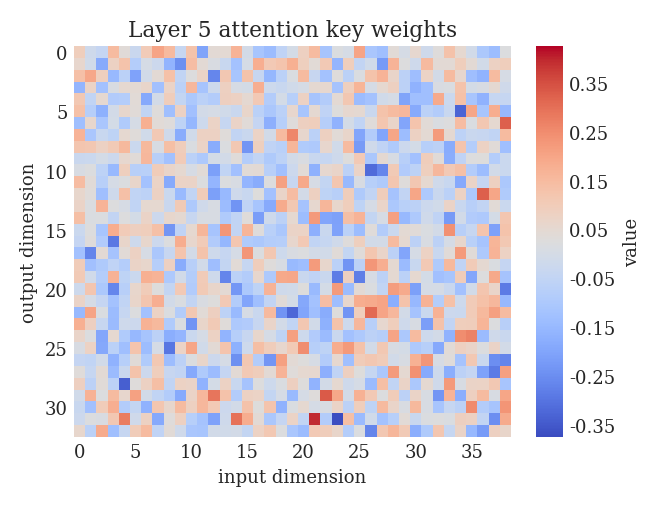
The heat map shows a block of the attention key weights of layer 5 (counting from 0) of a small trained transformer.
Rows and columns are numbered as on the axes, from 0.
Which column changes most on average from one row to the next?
23
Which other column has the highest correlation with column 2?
8
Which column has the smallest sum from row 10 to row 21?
12
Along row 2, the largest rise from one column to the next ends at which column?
13
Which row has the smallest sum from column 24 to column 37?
4
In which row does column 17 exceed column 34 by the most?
20
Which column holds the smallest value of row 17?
1
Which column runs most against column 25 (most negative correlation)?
19
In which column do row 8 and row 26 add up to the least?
38
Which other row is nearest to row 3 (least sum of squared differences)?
9
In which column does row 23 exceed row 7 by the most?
25
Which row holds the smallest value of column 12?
2
